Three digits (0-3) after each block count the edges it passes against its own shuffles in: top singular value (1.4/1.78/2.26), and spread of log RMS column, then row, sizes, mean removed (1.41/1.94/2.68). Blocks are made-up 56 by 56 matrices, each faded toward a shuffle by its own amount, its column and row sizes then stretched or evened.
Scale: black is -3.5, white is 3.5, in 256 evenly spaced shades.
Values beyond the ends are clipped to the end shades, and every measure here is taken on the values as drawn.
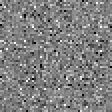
1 1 1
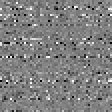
0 1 3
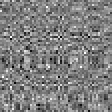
3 1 2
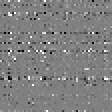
2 1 3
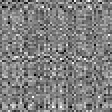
3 0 2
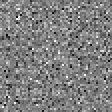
2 1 0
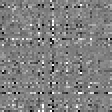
2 2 3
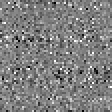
1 0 2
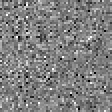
2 1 0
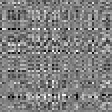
3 3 3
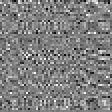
3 0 3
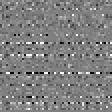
3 1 3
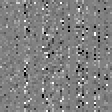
0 3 0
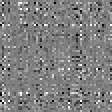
2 3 3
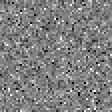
0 0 0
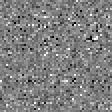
0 0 2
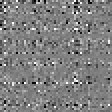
2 2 3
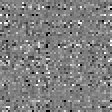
0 2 3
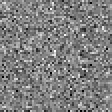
1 1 1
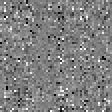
1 2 1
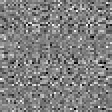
3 0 2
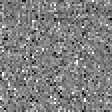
0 1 0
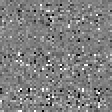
0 2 2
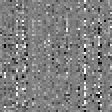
2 3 1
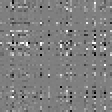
2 3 3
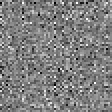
2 2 1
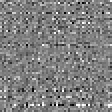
2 1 3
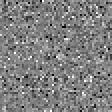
1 0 1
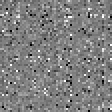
0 2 1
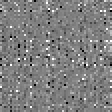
2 2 1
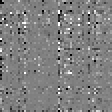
2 3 2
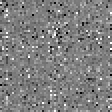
0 2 1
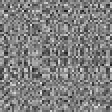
3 1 2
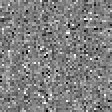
0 2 0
